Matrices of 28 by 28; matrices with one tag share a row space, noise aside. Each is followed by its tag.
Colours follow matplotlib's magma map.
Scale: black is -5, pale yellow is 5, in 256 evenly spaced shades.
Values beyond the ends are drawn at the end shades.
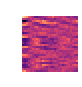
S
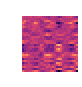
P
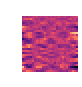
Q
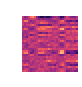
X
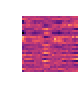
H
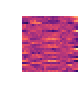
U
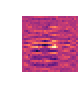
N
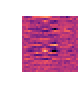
N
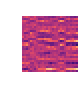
X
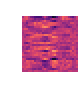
N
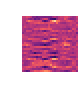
N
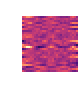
Q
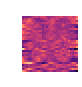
Q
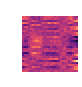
U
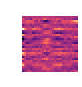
H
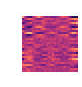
Q
